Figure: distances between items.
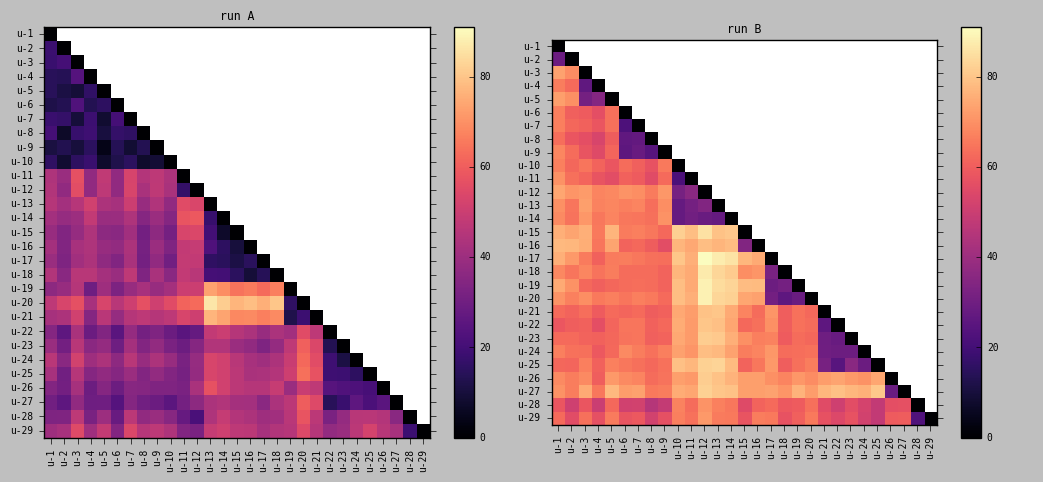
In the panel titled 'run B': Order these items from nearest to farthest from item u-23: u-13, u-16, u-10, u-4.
u-4, u-16, u-10, u-13
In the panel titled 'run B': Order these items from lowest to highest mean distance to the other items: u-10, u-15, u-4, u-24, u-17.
u-4, u-24, u-10, u-17, u-15
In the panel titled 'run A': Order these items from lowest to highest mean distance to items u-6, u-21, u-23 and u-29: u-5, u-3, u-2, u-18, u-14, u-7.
u-2, u-5, u-7, u-3, u-18, u-14
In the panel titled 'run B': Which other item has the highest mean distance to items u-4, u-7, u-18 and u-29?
u-12
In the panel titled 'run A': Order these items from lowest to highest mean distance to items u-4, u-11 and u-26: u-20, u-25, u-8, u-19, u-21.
u-25, u-8, u-19, u-21, u-20
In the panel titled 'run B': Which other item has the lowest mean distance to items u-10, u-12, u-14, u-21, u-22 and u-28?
u-11
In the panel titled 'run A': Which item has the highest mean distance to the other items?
u-20
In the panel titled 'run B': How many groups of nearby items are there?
9
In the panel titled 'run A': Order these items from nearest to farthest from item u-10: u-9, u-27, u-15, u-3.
u-9, u-3, u-27, u-15
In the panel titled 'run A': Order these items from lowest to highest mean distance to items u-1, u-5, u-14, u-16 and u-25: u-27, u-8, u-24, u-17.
u-8, u-17, u-27, u-24
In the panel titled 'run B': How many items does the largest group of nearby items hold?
5
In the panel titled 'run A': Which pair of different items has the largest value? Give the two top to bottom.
u-13, u-20
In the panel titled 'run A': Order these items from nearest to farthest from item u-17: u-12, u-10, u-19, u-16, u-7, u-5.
u-16, u-10, u-5, u-7, u-12, u-19
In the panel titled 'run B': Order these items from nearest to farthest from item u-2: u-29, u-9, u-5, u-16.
u-29, u-9, u-5, u-16
